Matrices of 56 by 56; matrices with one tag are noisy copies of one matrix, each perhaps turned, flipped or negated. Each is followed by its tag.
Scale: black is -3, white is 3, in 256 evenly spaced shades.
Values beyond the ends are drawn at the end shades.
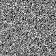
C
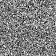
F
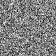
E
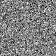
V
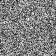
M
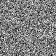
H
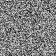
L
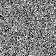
H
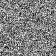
E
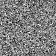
F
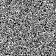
L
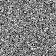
L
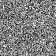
F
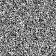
E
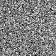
F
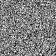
V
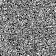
M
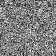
M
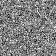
E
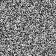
V
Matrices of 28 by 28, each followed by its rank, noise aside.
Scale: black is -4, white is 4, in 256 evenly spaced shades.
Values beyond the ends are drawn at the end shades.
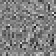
five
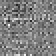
five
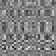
two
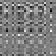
two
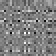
two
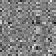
five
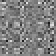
three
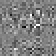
four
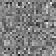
five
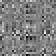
four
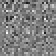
four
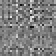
four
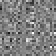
four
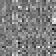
four
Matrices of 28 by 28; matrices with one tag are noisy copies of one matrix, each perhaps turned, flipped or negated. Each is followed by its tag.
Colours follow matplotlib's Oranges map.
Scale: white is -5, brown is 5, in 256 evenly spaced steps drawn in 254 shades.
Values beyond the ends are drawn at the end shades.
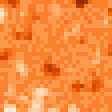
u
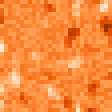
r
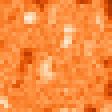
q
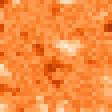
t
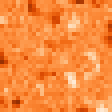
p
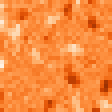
r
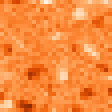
r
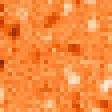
r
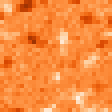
r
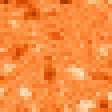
r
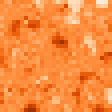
u
